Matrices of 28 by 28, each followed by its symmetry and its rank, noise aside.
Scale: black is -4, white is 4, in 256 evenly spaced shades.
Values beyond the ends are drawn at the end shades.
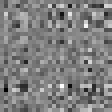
no symmetry, rank three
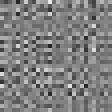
no symmetry, rank three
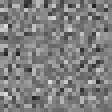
antisymmetric, rank four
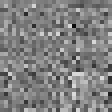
no symmetry, rank five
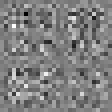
antisymmetric, rank four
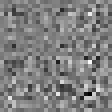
no symmetry, rank four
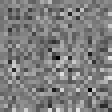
symmetric, rank five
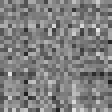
antisymmetric, rank four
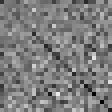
symmetric, rank five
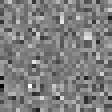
no symmetry, rank five
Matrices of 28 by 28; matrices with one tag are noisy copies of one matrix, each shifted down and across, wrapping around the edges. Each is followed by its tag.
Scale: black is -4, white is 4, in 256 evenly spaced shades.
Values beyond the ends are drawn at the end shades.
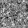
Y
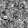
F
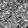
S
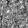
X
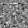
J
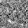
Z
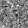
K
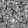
X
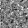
K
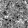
F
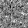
Z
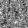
X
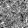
Y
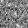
Z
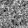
S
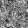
F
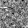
J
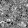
F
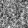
X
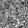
K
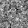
X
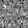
Z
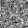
K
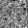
K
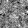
F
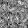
Z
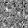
Z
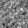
S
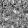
Z
